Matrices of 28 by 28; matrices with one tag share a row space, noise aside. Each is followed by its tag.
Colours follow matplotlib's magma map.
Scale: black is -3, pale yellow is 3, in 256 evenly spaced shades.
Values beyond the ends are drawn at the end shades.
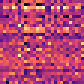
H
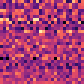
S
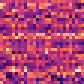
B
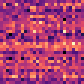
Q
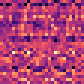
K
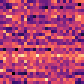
B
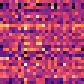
H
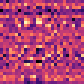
H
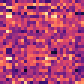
B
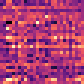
B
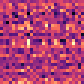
K
